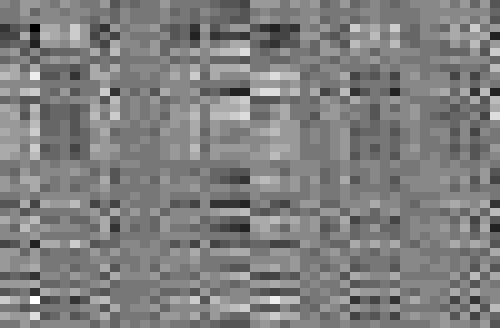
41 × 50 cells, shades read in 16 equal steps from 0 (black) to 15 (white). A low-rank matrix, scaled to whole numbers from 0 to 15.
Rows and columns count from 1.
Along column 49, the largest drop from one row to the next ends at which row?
13
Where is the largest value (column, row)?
4, 38
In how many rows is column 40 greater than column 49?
12
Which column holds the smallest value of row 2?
25
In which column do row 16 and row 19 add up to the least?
8
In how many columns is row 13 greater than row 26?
24
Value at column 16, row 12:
5
